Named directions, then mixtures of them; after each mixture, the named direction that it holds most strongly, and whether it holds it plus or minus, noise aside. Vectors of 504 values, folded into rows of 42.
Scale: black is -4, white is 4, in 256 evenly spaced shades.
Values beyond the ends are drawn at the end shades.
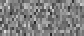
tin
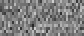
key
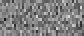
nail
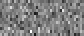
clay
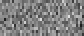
nail, plus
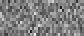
clay, minus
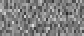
key, minus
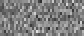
key, plus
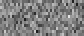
nail, plus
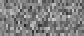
key, minus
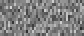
key, plus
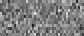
key, plus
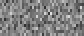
nail, plus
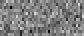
clay, minus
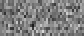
key, plus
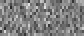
tin, plus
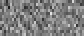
tin, minus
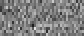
key, plus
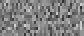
nail, minus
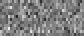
clay, plus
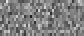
tin, plus
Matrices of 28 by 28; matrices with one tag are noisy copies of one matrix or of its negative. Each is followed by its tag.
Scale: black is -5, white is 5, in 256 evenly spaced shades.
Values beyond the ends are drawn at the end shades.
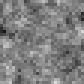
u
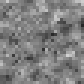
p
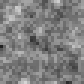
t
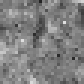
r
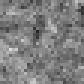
r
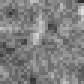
r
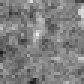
r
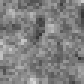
r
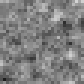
p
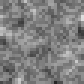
u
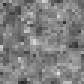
t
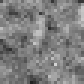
r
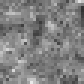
r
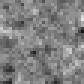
u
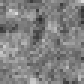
r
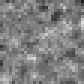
p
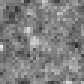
t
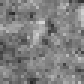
r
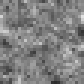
u
